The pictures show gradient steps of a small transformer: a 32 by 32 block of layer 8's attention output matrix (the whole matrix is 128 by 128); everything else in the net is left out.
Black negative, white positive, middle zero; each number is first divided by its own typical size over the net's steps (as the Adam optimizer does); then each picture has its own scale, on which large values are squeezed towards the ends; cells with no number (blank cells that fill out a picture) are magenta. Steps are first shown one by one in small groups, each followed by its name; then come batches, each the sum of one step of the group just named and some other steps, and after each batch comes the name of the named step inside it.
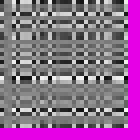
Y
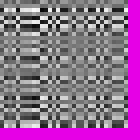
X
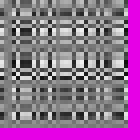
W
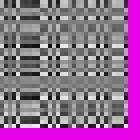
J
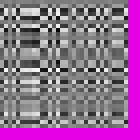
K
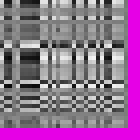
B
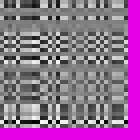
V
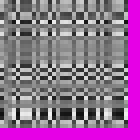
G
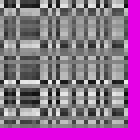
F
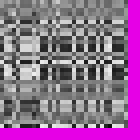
W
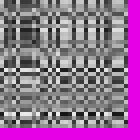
K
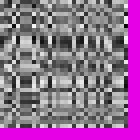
Y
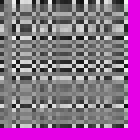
Y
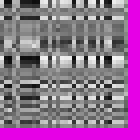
B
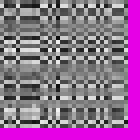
V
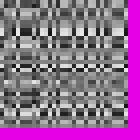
F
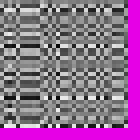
J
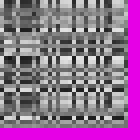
W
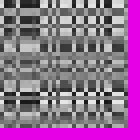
F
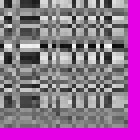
B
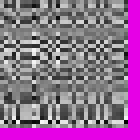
V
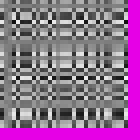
G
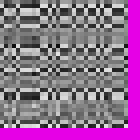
J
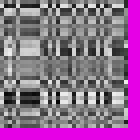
F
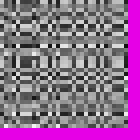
J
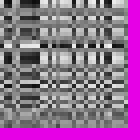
B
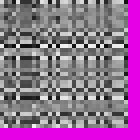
J
